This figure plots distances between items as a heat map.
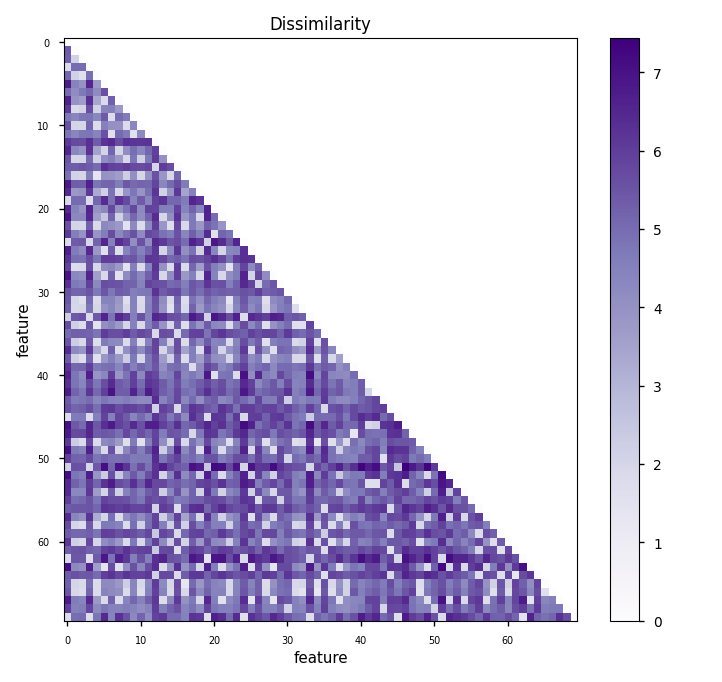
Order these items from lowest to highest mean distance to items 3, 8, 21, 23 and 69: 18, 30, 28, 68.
18, 28, 68, 30
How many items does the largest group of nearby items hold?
19
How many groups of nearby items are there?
10
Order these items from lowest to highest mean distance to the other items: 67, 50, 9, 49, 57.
57, 67, 49, 9, 50
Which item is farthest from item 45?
46
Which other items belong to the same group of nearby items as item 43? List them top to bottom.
30, 50, 68
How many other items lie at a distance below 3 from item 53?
3
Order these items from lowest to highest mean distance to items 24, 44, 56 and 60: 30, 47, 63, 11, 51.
51, 11, 30, 63, 47
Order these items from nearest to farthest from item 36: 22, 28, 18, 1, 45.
22, 1, 18, 28, 45
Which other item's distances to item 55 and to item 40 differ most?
26
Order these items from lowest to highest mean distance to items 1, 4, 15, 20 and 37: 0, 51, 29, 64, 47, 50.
64, 29, 50, 47, 0, 51
